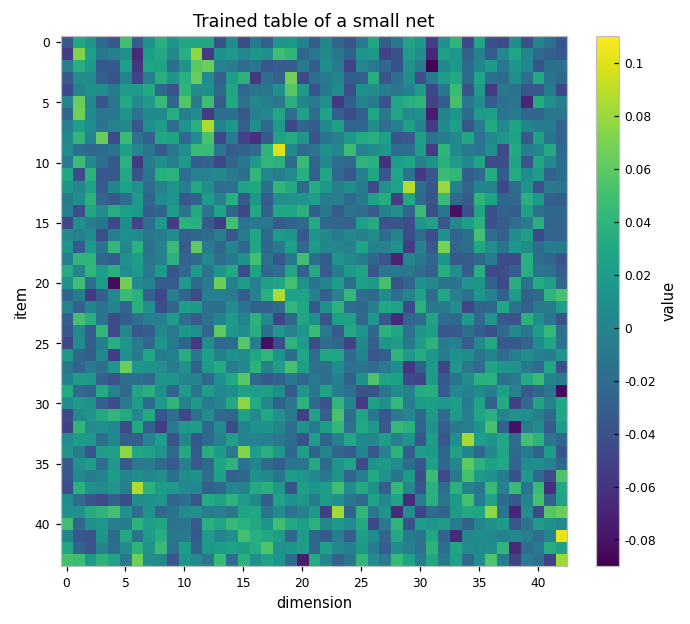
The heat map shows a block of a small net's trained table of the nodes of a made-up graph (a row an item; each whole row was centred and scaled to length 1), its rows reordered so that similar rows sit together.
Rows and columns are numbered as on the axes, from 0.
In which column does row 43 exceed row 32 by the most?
0
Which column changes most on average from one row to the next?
4
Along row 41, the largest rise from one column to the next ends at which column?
42
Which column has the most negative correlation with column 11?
31
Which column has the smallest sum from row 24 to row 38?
32
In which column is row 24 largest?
13
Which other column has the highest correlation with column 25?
3
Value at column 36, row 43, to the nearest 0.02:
0.06
